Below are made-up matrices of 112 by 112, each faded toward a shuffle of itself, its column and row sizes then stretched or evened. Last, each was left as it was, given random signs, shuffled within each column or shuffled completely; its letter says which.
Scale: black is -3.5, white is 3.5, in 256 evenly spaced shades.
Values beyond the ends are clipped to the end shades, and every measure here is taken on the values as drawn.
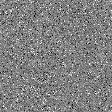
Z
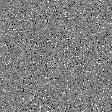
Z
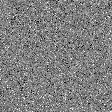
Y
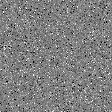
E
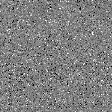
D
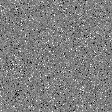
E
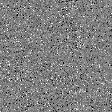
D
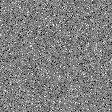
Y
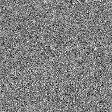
Z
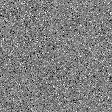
Y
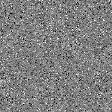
D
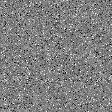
Z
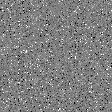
E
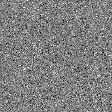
Z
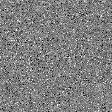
Z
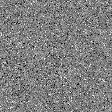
Z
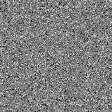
D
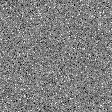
Y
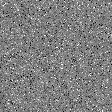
Y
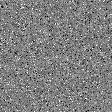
Y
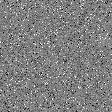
Y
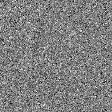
Z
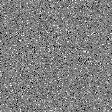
D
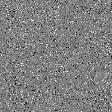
D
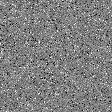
Y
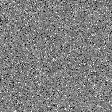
Y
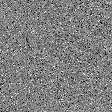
Y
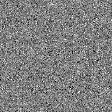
D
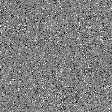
D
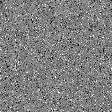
E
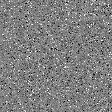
E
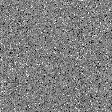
E
